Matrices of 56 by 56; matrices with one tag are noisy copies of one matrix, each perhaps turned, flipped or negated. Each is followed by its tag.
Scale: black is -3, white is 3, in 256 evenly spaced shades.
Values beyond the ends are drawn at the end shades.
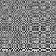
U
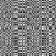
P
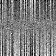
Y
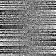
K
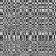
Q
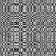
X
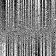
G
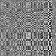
U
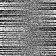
K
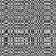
X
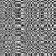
Q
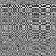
U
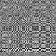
U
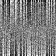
K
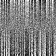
K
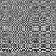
U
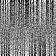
K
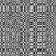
X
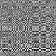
U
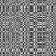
X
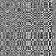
U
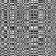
P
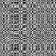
X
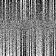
Y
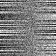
Y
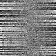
K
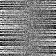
K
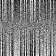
Y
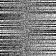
Y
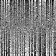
K
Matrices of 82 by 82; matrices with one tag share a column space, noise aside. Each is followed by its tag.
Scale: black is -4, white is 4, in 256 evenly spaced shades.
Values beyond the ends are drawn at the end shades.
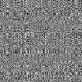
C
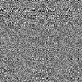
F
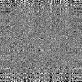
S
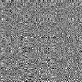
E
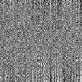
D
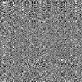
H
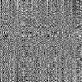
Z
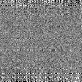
S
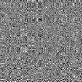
E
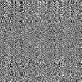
H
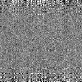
S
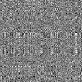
C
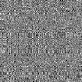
C
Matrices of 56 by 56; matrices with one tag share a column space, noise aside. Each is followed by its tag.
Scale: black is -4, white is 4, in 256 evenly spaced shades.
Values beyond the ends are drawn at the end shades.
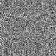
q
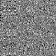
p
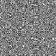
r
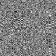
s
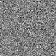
p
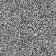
s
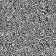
p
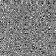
r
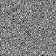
r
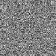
r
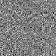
q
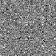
r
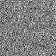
p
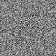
s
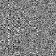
s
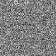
r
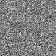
p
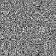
q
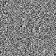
q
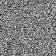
q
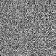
r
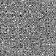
q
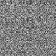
r
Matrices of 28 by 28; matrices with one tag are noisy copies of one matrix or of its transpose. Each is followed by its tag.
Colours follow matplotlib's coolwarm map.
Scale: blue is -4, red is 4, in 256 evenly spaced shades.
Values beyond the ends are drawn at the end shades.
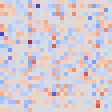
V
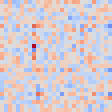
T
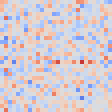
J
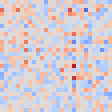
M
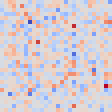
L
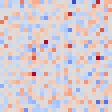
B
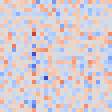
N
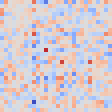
N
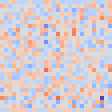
B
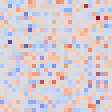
B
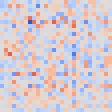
L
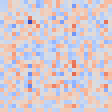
L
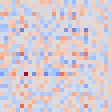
L
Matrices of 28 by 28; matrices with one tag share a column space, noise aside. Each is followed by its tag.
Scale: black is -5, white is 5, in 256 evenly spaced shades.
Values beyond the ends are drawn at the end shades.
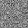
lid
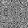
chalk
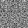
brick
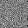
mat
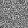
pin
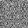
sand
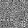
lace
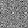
lid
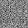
brick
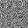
sand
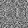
chalk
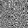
sand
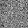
lid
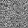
lid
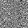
mat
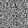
sand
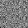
pin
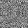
chalk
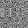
chalk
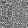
chalk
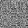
sand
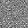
chalk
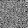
brick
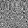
sand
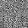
lace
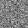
brick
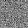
lace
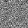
mat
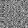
brick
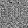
chalk
